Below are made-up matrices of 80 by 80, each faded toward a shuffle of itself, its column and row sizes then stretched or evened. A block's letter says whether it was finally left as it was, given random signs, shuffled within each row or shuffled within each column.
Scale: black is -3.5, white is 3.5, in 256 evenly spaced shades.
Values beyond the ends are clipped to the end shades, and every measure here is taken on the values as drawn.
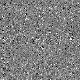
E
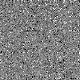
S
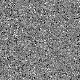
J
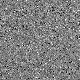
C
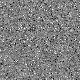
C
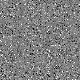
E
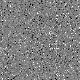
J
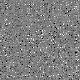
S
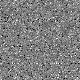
C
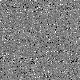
C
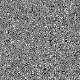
E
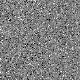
J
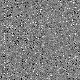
J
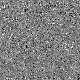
C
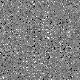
S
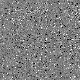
E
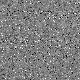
C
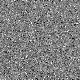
C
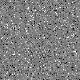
S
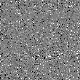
S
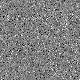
C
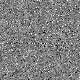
C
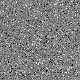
C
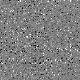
S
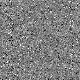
J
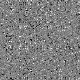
S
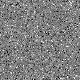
C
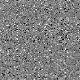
S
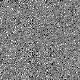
S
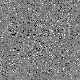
S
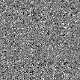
E
